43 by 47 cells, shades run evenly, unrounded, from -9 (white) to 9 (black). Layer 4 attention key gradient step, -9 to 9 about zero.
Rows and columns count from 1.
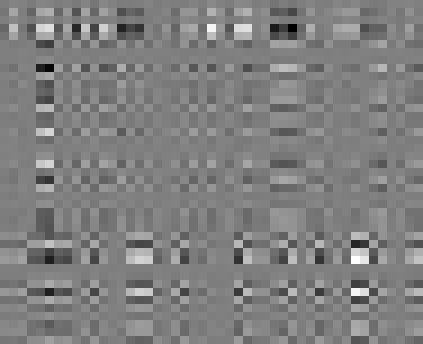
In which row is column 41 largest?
31
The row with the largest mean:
9
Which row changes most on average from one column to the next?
4
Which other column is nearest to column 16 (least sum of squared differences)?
41
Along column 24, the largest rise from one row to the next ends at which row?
6
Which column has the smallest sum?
40
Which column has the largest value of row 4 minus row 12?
33
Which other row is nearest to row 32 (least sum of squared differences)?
30
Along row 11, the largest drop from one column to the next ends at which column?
7
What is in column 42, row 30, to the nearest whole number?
2
